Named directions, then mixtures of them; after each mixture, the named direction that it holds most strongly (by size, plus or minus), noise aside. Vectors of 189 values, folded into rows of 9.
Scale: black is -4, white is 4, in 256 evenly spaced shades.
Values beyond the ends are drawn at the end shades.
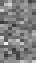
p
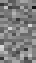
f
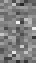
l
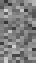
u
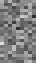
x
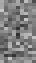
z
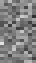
x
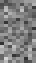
u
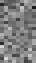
f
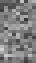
z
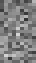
z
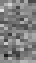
p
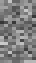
x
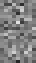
l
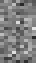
l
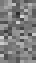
p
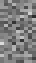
x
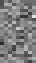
x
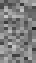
u
